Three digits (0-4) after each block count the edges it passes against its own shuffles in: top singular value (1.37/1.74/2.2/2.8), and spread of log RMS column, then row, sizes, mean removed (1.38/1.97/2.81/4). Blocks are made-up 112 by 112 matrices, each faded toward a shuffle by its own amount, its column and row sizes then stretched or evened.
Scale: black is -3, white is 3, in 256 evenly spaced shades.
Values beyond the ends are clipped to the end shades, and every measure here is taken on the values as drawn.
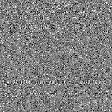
3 0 2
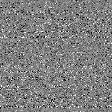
2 0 3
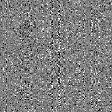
3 3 0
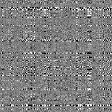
4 3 4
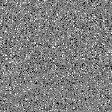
2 1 1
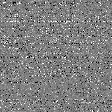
2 0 2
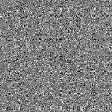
3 2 2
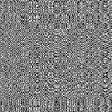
4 3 1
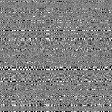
4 0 4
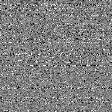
1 0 3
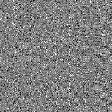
3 2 0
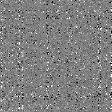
1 3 2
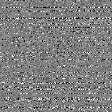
3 1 4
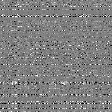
3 1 4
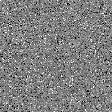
2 0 1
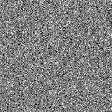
2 1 0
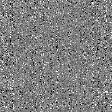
0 3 1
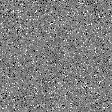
0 1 1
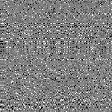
4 0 3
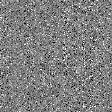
1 2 0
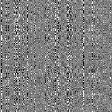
4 4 2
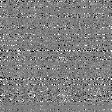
1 2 4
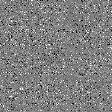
0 2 2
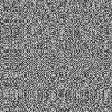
4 1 1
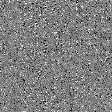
0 2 0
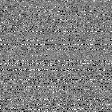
2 0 4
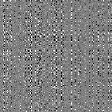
4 4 2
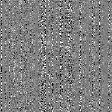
2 4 0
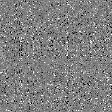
2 2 2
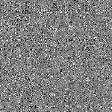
2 1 2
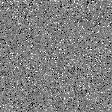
0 1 0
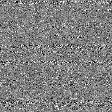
0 0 3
